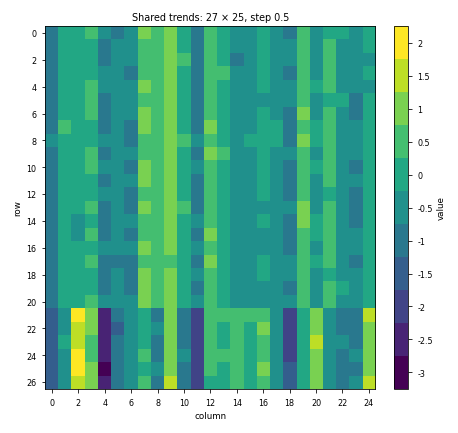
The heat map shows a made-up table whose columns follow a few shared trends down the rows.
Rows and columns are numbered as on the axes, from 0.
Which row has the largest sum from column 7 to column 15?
8
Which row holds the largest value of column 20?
23
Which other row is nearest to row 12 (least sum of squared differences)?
3
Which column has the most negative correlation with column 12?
9
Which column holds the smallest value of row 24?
4
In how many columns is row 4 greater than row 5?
6
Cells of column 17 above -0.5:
2
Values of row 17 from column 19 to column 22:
0.5 0 0.5 -0.5
